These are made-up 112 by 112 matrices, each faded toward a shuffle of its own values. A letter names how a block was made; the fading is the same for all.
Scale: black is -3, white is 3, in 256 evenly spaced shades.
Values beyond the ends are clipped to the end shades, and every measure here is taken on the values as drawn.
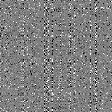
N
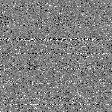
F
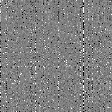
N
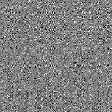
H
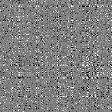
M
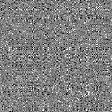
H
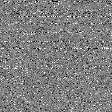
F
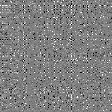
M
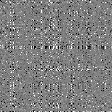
M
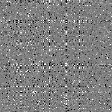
M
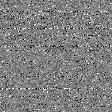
F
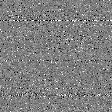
F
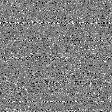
F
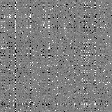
M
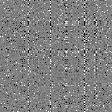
M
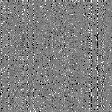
N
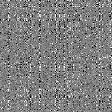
N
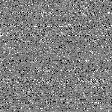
F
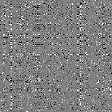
M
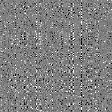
N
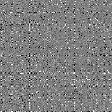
M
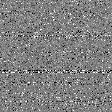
F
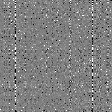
N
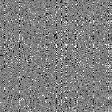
N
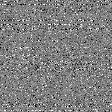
F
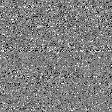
F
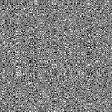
H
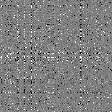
M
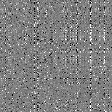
M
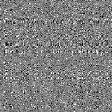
H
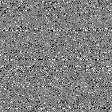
F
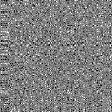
H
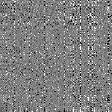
N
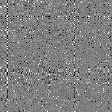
M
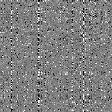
N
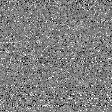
F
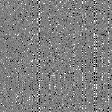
N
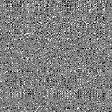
H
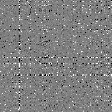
M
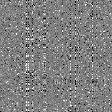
N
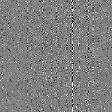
N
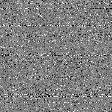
F
